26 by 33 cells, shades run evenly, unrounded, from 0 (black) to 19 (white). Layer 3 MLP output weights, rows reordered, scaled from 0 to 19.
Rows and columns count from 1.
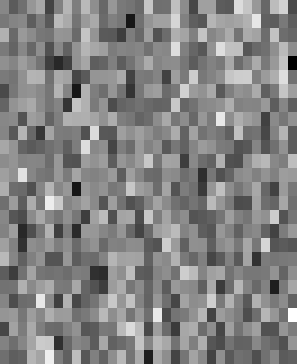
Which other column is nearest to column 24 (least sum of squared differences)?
29
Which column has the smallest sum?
9
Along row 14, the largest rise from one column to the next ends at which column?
10
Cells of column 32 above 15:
2
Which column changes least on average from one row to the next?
16
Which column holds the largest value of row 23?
33
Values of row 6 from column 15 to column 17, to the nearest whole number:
5 9 9
